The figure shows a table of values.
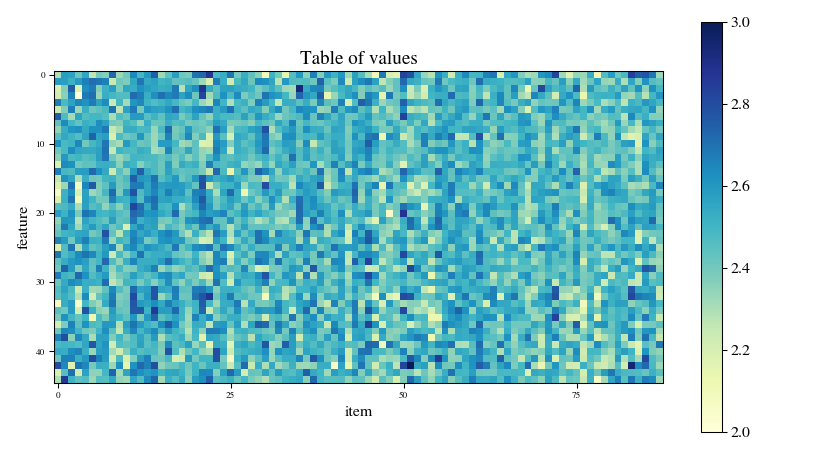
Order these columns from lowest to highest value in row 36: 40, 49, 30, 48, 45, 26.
49, 48, 26, 40, 30, 45
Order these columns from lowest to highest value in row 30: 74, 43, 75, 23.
74, 43, 75, 23
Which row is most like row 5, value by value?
25
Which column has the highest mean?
11
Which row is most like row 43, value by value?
17
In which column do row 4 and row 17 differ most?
0
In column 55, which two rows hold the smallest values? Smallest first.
35, 37
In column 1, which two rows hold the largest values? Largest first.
44, 38
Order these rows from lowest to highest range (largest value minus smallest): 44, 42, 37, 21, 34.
37, 21, 34, 44, 42
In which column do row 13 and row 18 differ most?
21
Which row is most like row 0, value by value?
32
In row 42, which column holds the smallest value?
40
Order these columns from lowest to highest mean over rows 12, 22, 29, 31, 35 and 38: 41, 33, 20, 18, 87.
87, 33, 18, 20, 41
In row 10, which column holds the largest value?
45
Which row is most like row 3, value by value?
16
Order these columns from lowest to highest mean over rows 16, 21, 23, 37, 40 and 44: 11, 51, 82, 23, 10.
10, 51, 82, 23, 11
